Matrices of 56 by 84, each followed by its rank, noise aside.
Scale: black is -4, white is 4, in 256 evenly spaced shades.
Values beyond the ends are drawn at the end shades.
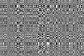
three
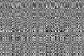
three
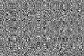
eight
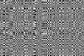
three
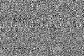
twelve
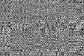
six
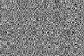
eight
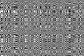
three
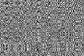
eight
